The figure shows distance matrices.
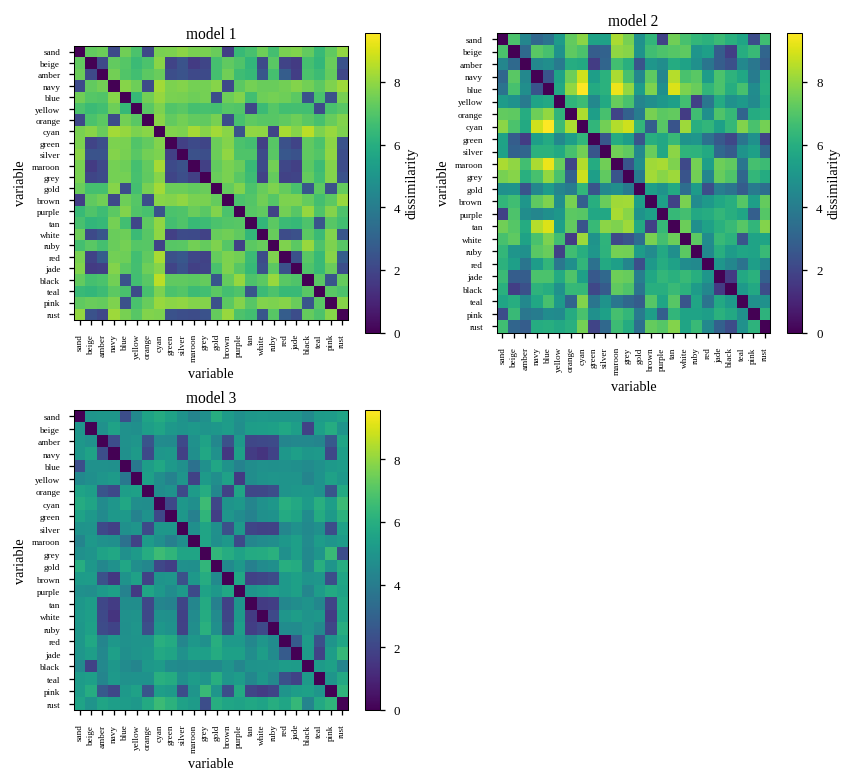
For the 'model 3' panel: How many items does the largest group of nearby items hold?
9
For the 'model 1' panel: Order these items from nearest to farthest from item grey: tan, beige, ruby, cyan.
beige, tan, ruby, cyan
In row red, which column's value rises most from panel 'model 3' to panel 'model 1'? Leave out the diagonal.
teal
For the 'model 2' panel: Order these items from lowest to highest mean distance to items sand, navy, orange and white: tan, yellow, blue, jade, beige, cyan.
blue, yellow, jade, beige, tan, cyan
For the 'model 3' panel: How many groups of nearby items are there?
7
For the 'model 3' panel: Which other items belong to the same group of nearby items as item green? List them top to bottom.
cyan, gold
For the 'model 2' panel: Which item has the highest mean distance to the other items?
cyan
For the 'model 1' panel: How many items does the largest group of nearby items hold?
10
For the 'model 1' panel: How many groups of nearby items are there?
5
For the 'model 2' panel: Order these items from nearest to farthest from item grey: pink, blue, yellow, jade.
pink, yellow, jade, blue
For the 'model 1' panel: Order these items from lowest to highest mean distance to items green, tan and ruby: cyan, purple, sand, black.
purple, cyan, sand, black
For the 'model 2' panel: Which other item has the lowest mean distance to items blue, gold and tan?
amber
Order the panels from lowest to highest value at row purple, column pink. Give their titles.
model 2, model 3, model 1
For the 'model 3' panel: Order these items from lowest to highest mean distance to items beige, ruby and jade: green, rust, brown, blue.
brown, blue, green, rust
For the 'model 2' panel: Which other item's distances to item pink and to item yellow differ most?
ruby
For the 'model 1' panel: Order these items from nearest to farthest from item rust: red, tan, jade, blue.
jade, red, tan, blue
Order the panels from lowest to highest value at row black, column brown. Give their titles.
model 3, model 2, model 1
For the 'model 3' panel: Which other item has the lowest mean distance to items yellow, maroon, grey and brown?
purple
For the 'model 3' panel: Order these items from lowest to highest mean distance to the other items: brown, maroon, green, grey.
brown, maroon, green, grey
